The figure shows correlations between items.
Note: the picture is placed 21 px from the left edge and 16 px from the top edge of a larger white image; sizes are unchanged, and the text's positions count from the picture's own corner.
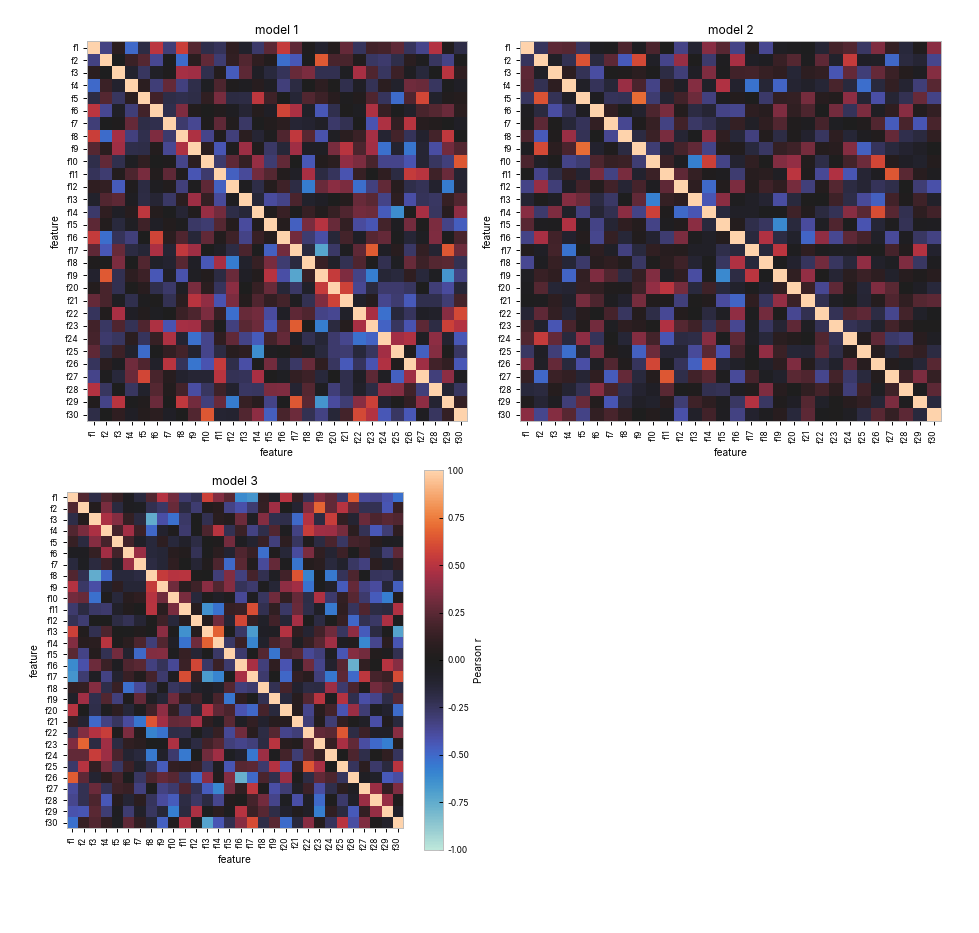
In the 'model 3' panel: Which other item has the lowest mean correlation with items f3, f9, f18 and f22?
f8
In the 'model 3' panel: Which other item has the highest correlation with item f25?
f22
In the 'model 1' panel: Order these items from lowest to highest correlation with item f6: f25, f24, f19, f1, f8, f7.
f19, f7, f25, f24, f8, f1
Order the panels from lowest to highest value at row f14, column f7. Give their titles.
model 2, model 1, model 3
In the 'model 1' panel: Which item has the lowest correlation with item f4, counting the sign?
f1
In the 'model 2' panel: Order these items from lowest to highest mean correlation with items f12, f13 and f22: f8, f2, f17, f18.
f8, f17, f18, f2
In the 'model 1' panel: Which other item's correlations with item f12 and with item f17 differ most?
f29
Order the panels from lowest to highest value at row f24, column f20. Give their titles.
model 1, model 2, model 3
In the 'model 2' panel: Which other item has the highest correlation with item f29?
f17
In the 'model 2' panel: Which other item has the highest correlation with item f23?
f11
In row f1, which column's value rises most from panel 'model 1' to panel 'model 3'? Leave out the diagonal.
f26
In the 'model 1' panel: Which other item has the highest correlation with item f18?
f11
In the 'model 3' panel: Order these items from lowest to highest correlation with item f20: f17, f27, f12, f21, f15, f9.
f17, f27, f12, f21, f15, f9
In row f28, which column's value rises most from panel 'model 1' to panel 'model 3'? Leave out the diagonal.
f27
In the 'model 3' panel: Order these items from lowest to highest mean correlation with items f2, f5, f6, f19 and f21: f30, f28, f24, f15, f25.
f28, f15, f24, f30, f25
